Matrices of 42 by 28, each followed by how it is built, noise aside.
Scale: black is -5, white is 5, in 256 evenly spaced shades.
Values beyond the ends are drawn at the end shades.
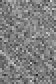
Toeplitz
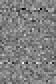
uneven rows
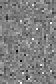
sparse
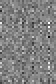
low rank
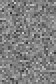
noise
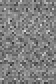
repeating columns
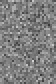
noise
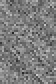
Toeplitz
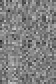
blocks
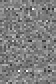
uneven rows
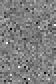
sparse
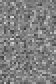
low rank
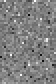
sparse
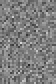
blocks
